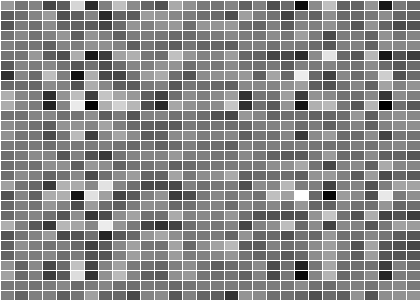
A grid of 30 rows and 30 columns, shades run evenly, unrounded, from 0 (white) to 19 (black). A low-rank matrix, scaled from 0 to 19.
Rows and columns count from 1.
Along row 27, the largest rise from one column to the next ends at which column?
7
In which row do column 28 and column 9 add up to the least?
20
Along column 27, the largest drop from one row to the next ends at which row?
6
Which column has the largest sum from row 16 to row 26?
30
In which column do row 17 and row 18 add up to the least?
17
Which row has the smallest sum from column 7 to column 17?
11
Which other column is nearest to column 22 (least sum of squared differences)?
28
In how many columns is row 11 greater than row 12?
13
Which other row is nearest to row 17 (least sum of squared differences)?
4
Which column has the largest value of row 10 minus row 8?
22
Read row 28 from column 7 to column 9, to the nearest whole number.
15 8 5
